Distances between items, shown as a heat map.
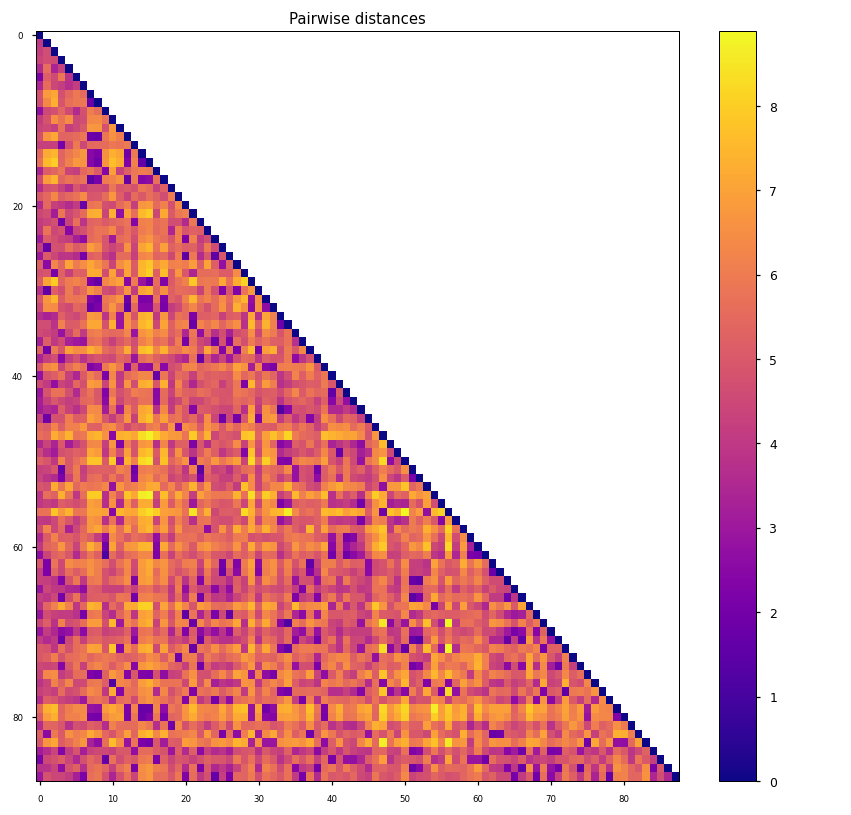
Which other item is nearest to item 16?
40
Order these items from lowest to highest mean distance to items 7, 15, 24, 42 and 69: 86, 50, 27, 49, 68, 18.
18, 68, 86, 49, 50, 27
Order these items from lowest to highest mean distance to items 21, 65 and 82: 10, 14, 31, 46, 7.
10, 46, 31, 7, 14
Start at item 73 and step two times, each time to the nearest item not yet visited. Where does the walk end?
46
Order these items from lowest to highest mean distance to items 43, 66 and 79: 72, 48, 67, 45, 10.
48, 45, 72, 10, 67
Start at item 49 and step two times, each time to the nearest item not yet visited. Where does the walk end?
28
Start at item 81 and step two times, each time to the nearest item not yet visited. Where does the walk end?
84
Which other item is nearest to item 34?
69
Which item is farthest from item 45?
15
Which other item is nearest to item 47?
56
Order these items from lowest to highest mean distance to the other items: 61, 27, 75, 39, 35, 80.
61, 35, 75, 39, 27, 80
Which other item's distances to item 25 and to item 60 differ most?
62
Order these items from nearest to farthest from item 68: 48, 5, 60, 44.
5, 44, 48, 60
